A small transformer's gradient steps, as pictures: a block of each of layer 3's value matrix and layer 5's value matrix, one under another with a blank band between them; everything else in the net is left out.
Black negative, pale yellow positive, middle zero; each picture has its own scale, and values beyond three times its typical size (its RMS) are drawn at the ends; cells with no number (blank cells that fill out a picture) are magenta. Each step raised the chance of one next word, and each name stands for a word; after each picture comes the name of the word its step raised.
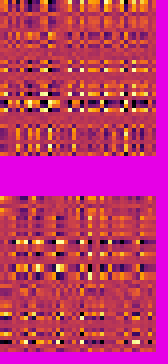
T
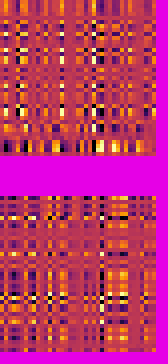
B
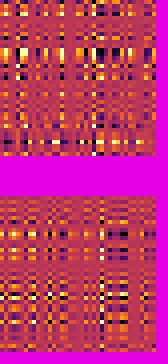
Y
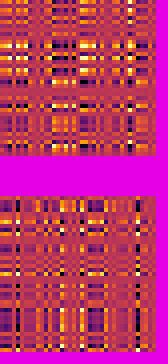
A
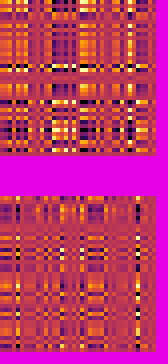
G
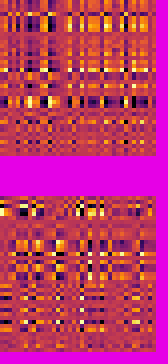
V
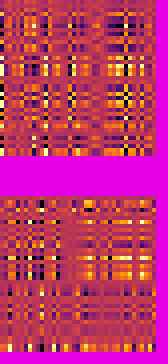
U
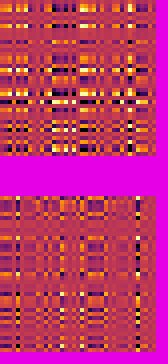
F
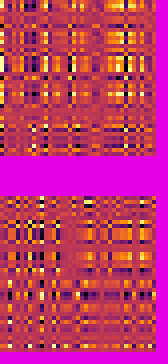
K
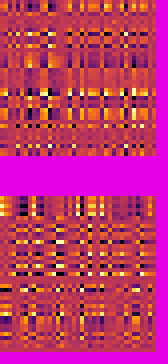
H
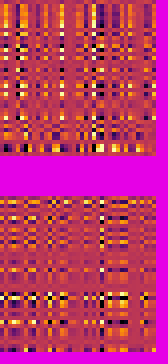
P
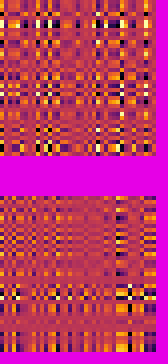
P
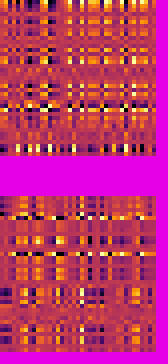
B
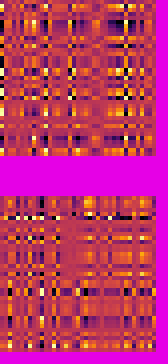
H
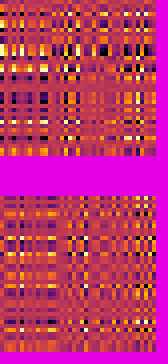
V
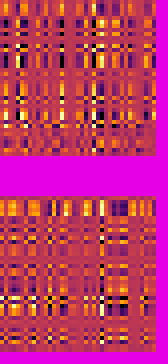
H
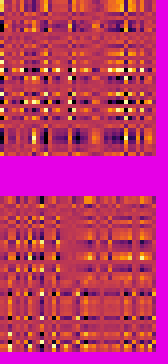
T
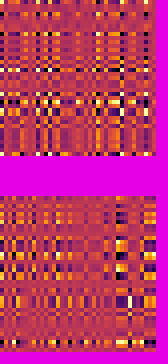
T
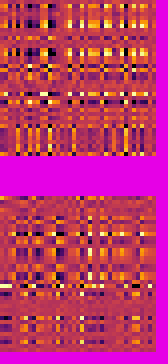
Y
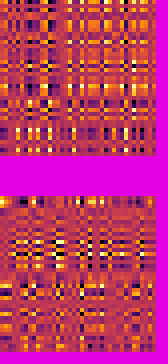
G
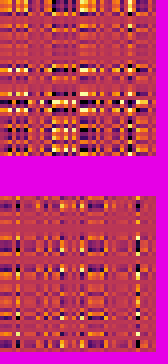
T
